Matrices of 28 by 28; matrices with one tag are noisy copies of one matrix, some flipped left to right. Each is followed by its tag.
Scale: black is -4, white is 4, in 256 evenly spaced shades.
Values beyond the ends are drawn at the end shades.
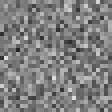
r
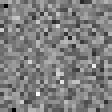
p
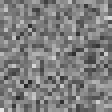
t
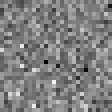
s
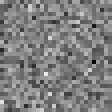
p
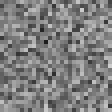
t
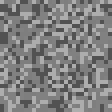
p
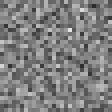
s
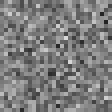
s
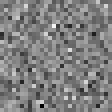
r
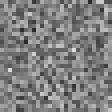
t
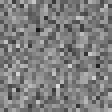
r
